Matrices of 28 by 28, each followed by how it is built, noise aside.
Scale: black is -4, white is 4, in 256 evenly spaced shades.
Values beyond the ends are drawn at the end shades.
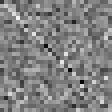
diagonal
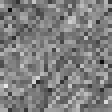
Hankel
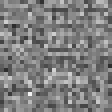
blocks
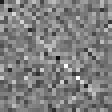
diagonal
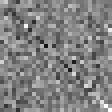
diagonal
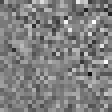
upper triangular
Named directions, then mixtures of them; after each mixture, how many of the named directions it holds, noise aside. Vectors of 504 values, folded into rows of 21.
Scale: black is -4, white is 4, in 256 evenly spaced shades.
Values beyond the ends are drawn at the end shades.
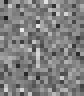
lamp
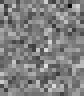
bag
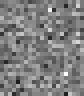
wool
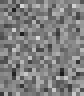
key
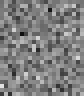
four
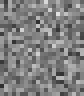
four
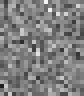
three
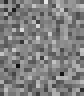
two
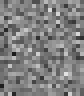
two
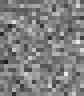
two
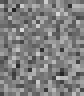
three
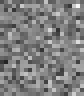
three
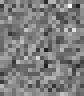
one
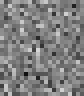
two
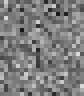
one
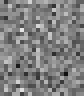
two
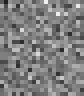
four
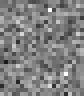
one
